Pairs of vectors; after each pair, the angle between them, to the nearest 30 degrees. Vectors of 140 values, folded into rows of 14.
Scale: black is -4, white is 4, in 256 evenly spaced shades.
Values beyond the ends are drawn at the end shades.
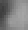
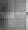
30 degrees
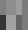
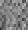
60 degrees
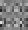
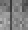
120 degrees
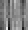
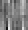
150 degrees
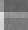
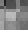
60 degrees
